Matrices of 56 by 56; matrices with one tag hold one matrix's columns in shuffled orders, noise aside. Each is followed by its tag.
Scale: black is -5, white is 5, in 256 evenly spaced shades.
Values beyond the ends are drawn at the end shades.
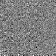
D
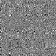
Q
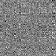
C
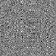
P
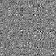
Q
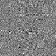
Q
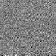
D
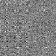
P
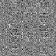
C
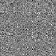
C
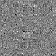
Q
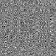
P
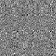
Q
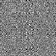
C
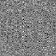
P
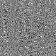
P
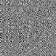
P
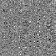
P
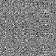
C
